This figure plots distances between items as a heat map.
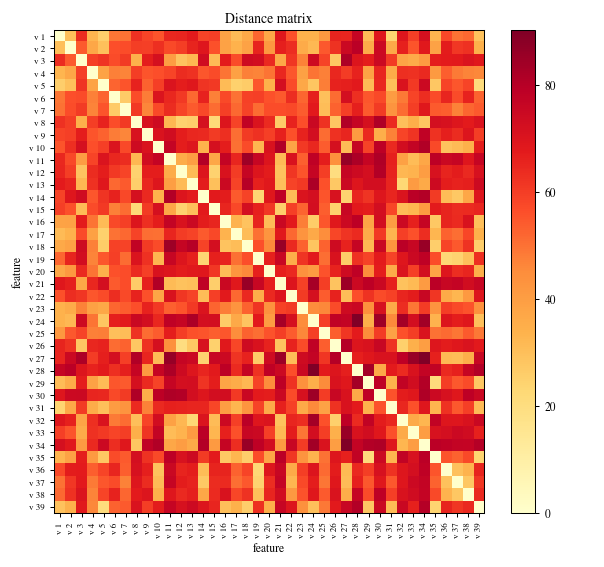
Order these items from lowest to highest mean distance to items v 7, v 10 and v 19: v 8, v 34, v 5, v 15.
v 5, v 15, v 8, v 34
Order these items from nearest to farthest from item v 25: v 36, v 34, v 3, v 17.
v 17, v 36, v 3, v 34
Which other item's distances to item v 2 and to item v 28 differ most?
v 24
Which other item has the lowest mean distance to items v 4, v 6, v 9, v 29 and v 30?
v 31
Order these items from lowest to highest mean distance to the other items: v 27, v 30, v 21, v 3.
v 3, v 21, v 27, v 30
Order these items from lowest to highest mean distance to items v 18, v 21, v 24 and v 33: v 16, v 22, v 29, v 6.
v 16, v 29, v 6, v 22
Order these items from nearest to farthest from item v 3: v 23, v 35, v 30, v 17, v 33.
v 33, v 23, v 17, v 35, v 30
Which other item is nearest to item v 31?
v 1
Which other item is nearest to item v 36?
v 19
